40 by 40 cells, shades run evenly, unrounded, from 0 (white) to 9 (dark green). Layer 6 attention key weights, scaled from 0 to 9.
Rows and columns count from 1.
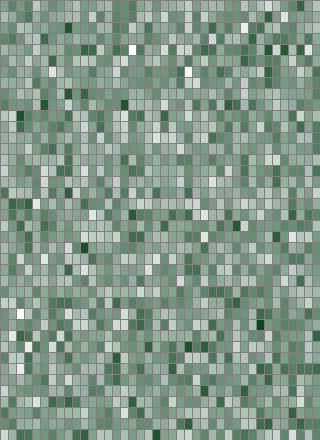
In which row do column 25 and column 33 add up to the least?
20
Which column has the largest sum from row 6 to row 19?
9
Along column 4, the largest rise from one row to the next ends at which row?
33
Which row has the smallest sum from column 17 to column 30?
19
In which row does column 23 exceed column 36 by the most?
2
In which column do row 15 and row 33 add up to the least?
34
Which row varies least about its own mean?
14
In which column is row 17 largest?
35
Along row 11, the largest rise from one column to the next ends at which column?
3
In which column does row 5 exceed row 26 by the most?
36
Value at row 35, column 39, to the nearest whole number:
4
